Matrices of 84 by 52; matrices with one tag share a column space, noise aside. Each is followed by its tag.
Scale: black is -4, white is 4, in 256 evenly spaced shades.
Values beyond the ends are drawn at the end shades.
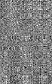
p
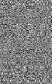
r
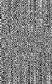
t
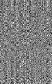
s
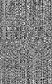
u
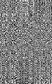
s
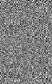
r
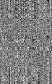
p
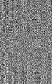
t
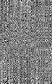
s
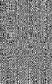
u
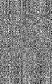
t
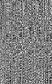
u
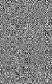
r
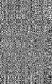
t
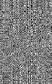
t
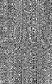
u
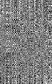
t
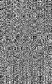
p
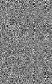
r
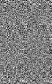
r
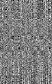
p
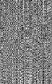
u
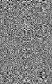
r
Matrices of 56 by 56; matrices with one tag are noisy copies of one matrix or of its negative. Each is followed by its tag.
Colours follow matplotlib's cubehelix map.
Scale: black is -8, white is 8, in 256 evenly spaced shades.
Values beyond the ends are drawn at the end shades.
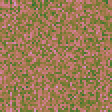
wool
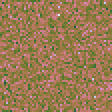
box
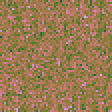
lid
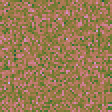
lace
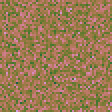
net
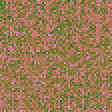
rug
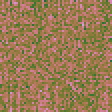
wool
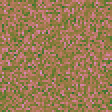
lace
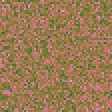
box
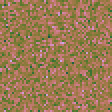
net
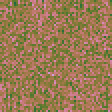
wool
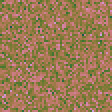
box
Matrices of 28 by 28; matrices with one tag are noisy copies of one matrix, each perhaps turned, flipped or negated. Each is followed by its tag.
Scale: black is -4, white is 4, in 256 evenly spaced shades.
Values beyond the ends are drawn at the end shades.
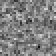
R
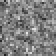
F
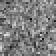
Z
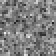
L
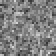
L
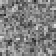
L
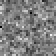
F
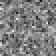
F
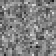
R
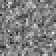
F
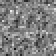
F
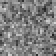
Z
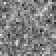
Z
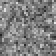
Z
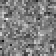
L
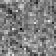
Z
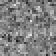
R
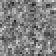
R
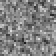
L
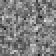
R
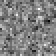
R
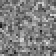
L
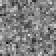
L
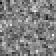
R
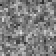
R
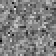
F
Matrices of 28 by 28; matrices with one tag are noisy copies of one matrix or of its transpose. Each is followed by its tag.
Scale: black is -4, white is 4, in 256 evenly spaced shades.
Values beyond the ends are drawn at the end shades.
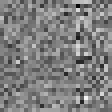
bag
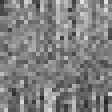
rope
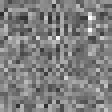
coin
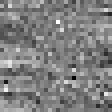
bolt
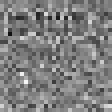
coin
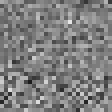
bag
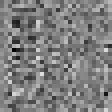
coin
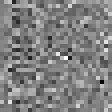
coin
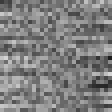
rope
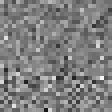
bag
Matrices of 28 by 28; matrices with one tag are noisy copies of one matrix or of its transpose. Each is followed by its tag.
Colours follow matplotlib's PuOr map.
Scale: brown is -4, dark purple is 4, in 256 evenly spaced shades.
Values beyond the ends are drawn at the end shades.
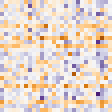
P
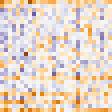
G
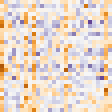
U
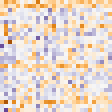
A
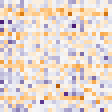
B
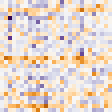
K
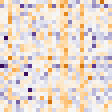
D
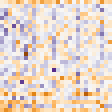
G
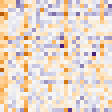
A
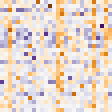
K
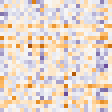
P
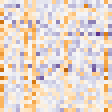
U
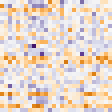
K
